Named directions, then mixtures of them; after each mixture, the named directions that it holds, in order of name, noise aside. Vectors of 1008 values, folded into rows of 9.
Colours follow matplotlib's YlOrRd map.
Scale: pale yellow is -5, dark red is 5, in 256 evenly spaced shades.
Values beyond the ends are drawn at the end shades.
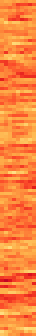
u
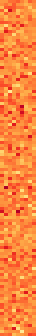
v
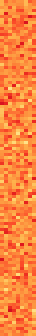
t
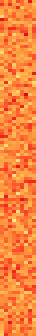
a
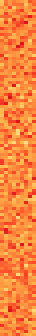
t.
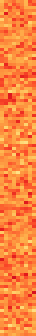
t, u, v.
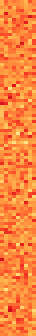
t.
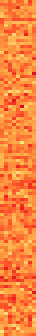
a, u, v.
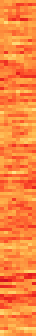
u.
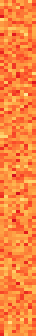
a.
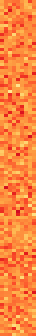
t, v.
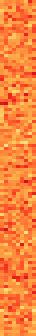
a, t, u.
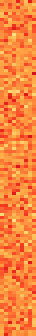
a, t, v.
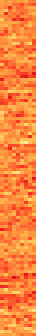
t, u, v.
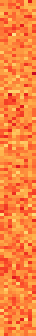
a, t, v.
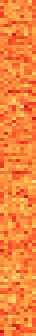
a, u, v.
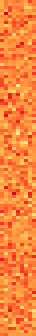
t, v.
